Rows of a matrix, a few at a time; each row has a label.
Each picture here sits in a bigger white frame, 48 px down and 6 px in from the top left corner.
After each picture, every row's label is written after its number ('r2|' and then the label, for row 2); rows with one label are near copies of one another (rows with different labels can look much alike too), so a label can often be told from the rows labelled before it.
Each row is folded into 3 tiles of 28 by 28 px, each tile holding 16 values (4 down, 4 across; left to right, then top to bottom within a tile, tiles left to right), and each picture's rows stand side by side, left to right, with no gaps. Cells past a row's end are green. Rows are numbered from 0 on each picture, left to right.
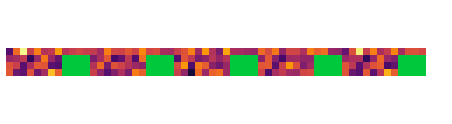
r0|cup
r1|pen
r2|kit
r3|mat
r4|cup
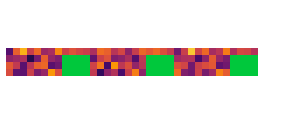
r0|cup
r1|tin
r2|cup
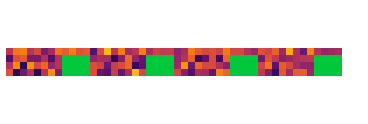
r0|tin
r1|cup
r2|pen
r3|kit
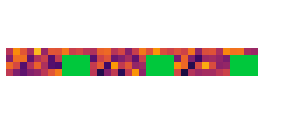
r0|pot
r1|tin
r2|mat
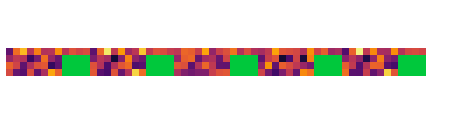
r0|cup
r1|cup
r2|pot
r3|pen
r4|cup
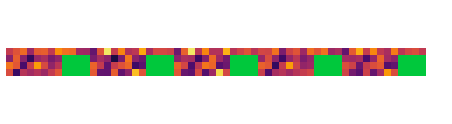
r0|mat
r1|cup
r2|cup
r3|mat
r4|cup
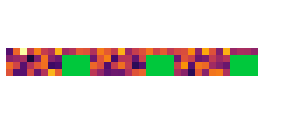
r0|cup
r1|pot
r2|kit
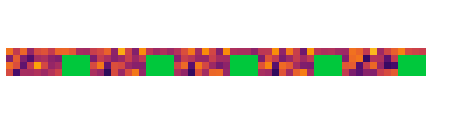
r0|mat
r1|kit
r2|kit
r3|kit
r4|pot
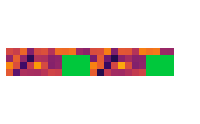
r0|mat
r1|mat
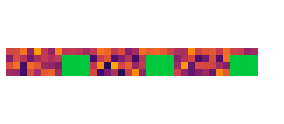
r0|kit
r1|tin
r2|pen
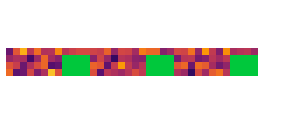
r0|cup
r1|mat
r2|kit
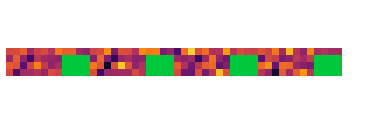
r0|mat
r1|mat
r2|cup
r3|kit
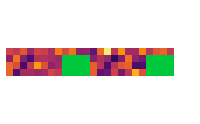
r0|mat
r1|cup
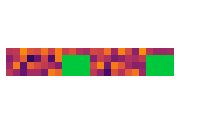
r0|pen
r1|kit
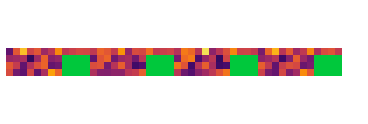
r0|cup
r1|pot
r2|pot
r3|cup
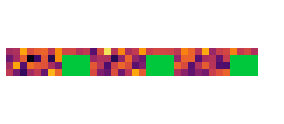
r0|pen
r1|cup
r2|pot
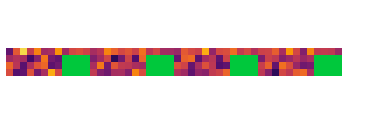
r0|cup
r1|pen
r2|pot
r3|kit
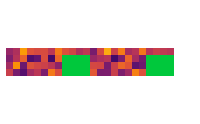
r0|pen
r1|cup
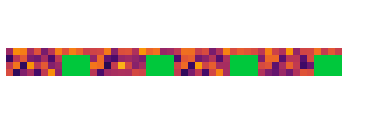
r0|tin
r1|mat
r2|tin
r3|pot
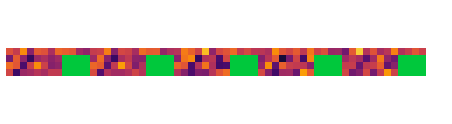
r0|mat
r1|mat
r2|pot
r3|pen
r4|cup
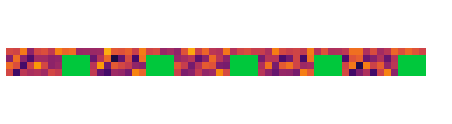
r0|mat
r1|pen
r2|cup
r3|pen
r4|tin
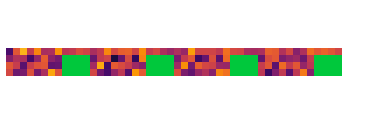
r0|cup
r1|pen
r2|pen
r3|tin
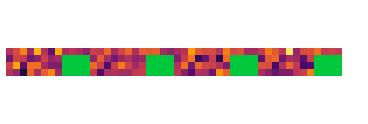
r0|kit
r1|mat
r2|pen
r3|pot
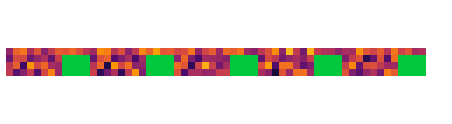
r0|tin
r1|tin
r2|mat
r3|kit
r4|pen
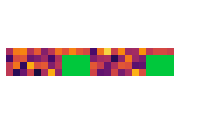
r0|tin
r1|cup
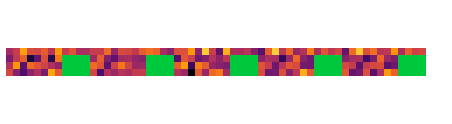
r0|pen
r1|mat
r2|kit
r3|cup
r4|cup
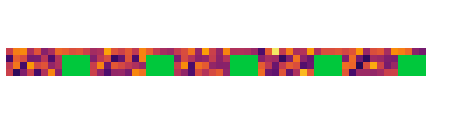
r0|tin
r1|pen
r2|kit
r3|cup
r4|mat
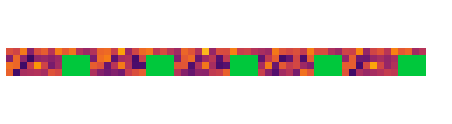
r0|mat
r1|pot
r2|pot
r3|pen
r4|mat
